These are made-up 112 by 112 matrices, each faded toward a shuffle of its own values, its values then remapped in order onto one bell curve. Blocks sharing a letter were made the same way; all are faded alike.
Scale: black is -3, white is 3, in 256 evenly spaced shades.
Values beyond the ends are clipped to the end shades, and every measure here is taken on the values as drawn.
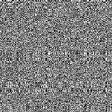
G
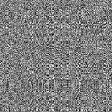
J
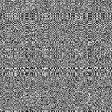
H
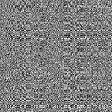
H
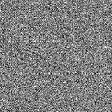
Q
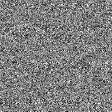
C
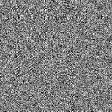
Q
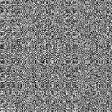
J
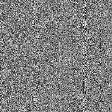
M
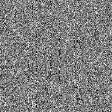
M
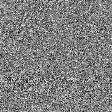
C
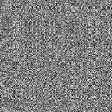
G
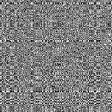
H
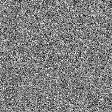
C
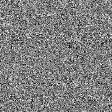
C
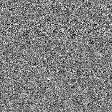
C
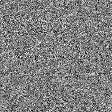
C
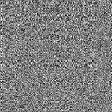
G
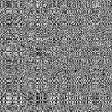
H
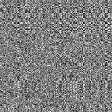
J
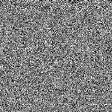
C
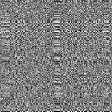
H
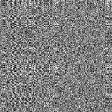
J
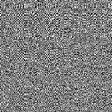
J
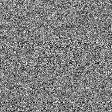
C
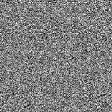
Q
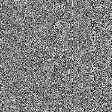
M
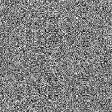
Q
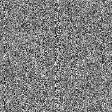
M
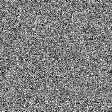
C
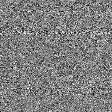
C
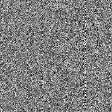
M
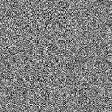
Q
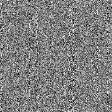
M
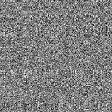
Q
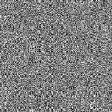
G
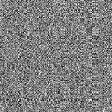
G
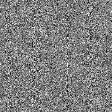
M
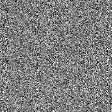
M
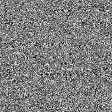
C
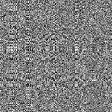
G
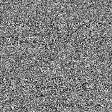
C
